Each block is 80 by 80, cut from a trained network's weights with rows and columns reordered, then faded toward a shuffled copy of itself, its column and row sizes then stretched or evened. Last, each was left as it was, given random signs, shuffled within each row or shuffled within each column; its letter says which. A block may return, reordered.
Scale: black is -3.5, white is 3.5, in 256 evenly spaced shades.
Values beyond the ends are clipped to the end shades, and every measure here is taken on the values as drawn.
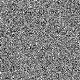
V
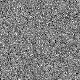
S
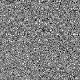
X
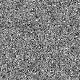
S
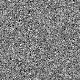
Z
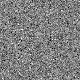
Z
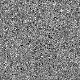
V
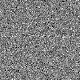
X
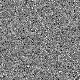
Z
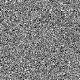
X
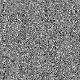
X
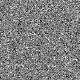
V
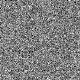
V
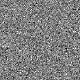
X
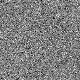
S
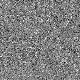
S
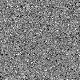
S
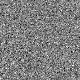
S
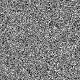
Z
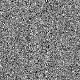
Z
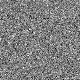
S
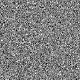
X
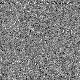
S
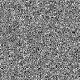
X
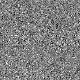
V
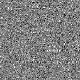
X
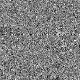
X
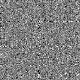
X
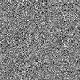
X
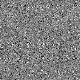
V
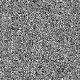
X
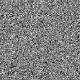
X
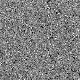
Z
